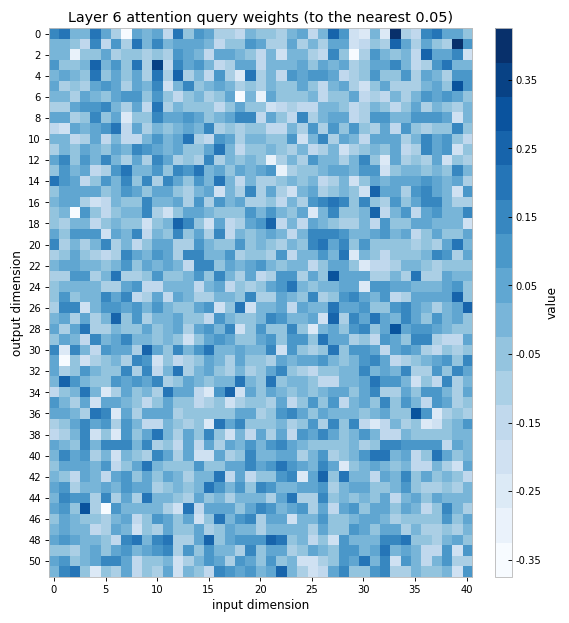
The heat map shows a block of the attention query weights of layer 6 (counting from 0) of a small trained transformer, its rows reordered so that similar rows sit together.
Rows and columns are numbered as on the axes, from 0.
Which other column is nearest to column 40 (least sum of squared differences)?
24
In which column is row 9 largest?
6
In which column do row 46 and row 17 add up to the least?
2
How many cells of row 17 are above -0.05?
24
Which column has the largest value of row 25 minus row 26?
19
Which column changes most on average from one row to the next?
5
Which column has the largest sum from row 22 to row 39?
27
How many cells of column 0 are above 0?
19
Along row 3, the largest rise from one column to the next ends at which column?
10
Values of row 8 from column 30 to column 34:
-0.1 0.1 0.1 0 0
